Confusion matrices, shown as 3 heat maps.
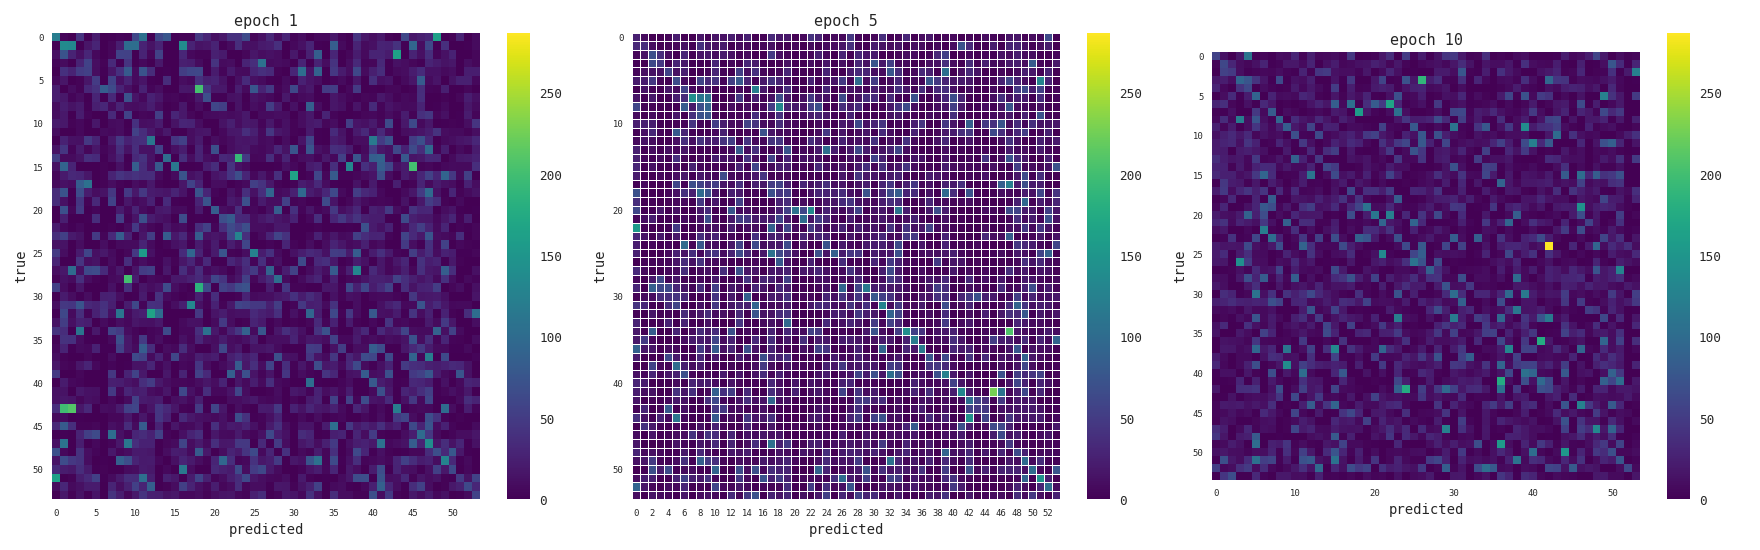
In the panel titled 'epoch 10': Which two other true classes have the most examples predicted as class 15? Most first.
37, 51
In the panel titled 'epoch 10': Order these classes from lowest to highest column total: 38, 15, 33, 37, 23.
33, 38, 37, 23, 15
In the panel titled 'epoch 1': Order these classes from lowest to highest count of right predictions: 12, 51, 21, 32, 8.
8, 51, 21, 32, 12
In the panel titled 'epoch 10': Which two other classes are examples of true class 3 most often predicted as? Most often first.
26, 42
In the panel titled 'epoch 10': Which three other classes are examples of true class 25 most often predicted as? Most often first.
21, 26, 37
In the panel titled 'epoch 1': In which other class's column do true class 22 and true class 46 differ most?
7
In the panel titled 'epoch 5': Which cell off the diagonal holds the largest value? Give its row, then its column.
41, 45
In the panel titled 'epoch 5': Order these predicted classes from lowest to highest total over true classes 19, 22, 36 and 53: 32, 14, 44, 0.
44, 32, 14, 0
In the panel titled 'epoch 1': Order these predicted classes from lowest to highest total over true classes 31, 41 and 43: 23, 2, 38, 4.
38, 4, 23, 2
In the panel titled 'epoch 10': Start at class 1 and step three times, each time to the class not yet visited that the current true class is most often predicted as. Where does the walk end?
46
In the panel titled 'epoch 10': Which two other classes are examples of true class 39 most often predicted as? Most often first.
9, 36
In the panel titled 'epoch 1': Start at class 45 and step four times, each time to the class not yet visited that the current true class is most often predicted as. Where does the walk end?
12
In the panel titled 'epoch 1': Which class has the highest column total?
47
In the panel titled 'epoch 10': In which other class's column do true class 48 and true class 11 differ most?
40
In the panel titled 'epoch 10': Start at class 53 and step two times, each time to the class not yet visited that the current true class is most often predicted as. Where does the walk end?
31
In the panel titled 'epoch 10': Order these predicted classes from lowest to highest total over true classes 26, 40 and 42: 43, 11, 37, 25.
43, 37, 25, 11
